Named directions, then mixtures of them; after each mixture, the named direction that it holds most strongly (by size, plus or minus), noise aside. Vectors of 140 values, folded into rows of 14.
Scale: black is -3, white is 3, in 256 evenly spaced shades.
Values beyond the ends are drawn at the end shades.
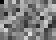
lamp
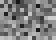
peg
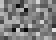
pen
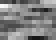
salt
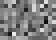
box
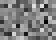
box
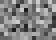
pen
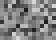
box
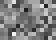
box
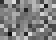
box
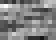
salt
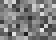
box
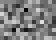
pen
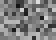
pen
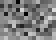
peg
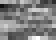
salt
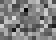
pen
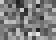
peg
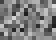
lamp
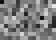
lamp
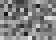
peg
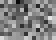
peg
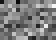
lamp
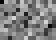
lamp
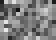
lamp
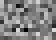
pen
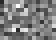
pen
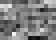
salt
